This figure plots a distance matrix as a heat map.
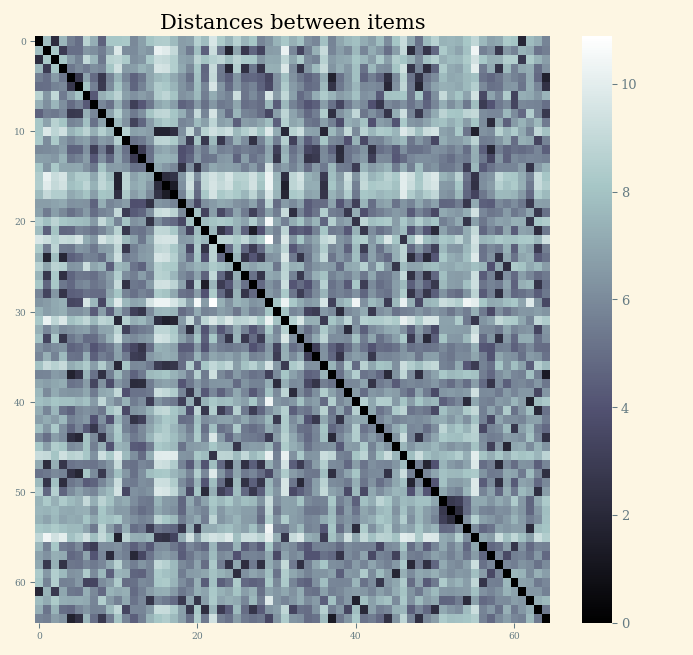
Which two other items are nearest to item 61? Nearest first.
0, 2
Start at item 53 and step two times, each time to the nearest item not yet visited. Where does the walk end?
51
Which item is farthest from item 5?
22
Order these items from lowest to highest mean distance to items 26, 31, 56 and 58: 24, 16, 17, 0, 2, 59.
24, 17, 16, 59, 0, 2
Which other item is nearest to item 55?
10
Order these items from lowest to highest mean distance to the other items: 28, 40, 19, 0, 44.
28, 19, 44, 40, 0
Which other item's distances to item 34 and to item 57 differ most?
9
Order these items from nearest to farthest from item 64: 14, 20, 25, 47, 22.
47, 25, 14, 20, 22
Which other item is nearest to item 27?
21
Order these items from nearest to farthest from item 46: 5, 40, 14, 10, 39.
39, 14, 40, 5, 10
